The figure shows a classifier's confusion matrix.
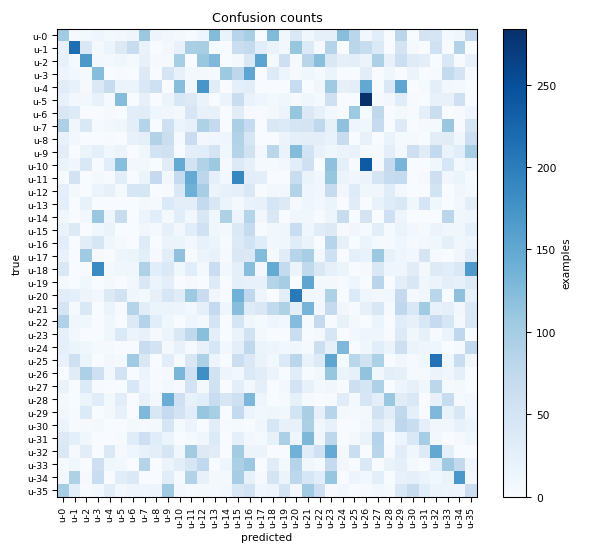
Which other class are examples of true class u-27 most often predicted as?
u-32
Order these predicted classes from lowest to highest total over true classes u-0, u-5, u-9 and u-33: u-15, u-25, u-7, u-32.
u-25, u-32, u-7, u-15
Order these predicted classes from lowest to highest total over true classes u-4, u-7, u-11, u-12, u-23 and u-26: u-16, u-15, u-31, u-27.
u-31, u-27, u-16, u-15
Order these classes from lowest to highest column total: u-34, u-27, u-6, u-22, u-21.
u-6, u-22, u-34, u-27, u-21
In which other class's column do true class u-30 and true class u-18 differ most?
u-3
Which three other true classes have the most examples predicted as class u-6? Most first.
u-25, u-21, u-1
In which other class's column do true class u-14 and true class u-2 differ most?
u-17
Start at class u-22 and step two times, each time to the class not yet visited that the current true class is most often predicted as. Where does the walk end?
u-15
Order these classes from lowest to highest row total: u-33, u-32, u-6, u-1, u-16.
u-16, u-6, u-33, u-32, u-1
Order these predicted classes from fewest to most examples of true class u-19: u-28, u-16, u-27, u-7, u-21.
u-28, u-16, u-7, u-27, u-21
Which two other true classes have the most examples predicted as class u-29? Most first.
u-4, u-10
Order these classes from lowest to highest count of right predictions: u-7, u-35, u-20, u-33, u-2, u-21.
u-35, u-7, u-33, u-21, u-2, u-20
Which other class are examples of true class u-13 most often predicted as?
u-12
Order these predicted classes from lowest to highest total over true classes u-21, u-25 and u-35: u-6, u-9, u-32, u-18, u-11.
u-11, u-18, u-9, u-6, u-32
